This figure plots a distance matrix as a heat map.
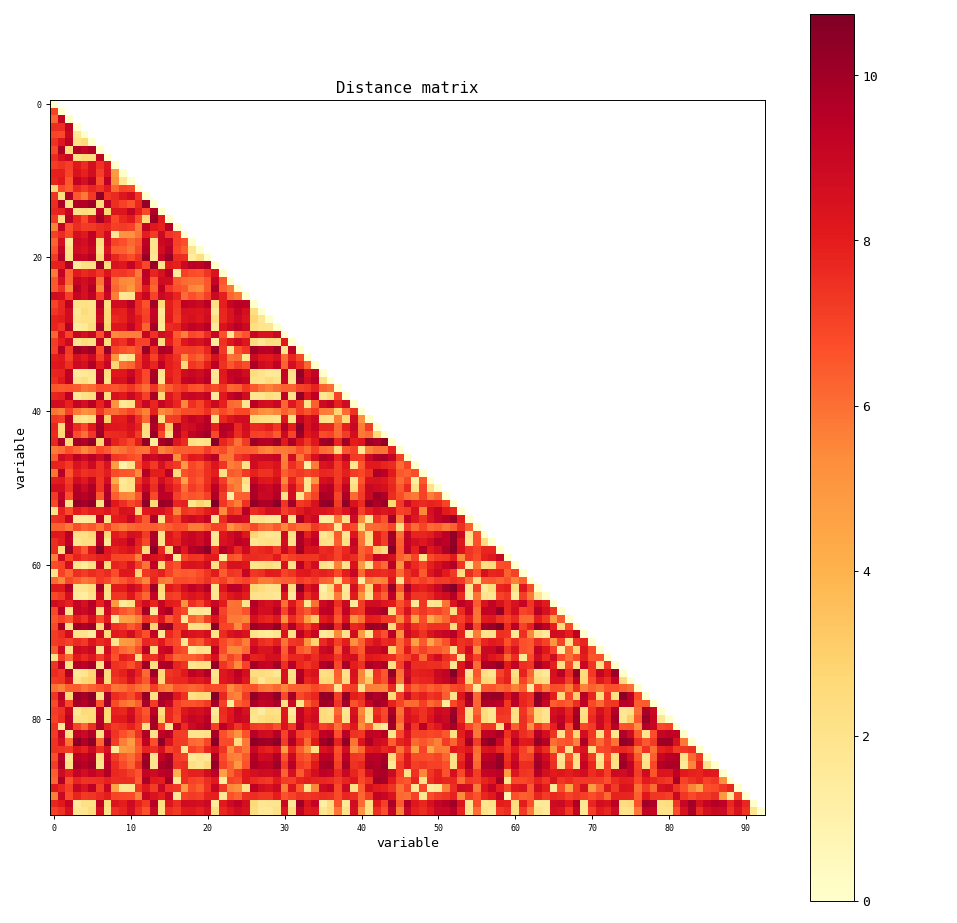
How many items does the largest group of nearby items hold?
28
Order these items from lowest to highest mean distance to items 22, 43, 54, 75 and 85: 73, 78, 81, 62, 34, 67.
62, 81, 67, 73, 34, 78
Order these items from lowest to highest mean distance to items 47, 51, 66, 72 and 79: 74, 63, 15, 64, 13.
13, 64, 74, 63, 15
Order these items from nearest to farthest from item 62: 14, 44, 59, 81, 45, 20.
45, 81, 14, 59, 20, 44
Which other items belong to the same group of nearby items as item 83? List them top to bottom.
24
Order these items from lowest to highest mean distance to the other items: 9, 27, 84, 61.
27, 9, 84, 61
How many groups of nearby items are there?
11
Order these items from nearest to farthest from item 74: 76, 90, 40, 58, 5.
5, 40, 76, 58, 90
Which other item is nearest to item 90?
59
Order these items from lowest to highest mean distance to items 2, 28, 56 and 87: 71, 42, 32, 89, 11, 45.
45, 71, 11, 89, 32, 42
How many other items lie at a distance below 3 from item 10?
9
